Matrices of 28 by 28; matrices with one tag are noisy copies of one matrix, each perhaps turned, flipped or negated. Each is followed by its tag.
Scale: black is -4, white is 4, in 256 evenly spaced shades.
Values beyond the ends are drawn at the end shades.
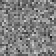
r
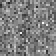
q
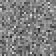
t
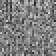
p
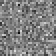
r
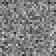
r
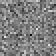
r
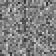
q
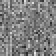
p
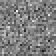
t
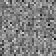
r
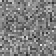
t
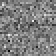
q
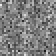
q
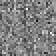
q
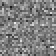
q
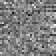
p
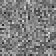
t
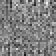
p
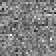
q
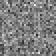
r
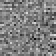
p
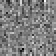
p
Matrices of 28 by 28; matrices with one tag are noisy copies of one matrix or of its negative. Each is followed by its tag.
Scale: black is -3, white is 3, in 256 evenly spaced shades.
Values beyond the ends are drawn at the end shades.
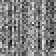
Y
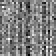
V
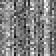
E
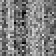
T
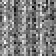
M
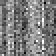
T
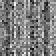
E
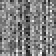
V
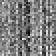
V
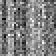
T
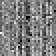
V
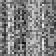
T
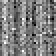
M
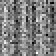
M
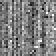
Y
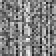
V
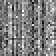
Y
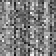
E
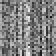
V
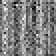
M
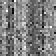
T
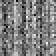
M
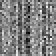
V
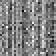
Y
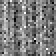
M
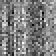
T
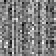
Y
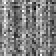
M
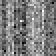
T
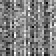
E
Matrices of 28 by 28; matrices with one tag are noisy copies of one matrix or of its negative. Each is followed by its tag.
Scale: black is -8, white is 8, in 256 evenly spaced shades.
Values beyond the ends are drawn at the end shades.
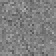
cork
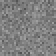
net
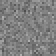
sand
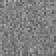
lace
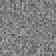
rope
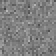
sand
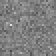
net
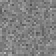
cork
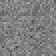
net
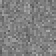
sand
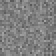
rope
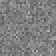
sand
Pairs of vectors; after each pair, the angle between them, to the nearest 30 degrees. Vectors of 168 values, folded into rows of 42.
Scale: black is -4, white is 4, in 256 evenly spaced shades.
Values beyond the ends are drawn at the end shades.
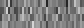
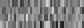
90 degrees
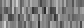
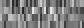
150 degrees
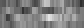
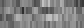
30 degrees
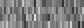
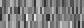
30 degrees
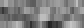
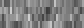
120 degrees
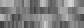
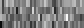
60 degrees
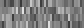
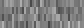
150 degrees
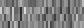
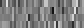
90 degrees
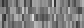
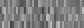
90 degrees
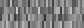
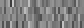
120 degrees
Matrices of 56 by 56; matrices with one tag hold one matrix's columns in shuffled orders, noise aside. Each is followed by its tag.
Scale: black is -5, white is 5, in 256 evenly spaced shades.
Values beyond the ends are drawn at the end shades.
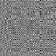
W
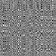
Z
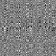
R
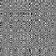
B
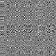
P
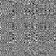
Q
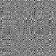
W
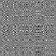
P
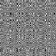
B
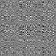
P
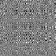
Q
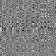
R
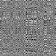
W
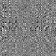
R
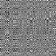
W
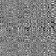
R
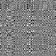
Z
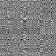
W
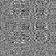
Q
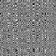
B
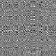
P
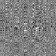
R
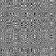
B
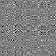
P
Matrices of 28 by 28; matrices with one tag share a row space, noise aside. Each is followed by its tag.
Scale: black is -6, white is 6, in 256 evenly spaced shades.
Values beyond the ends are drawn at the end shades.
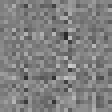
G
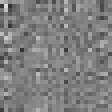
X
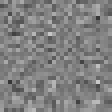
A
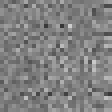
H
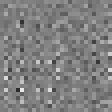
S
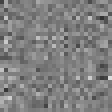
X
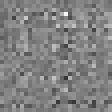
G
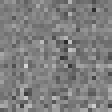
G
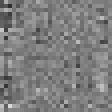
X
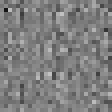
S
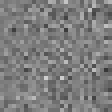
H
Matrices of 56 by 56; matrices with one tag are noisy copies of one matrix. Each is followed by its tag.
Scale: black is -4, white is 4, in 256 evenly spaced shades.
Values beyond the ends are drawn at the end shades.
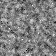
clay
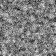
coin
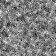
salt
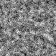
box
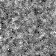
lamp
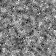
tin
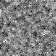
salt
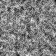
clay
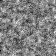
tin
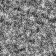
coin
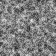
clay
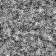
box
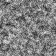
salt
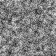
lamp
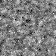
tin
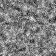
coin
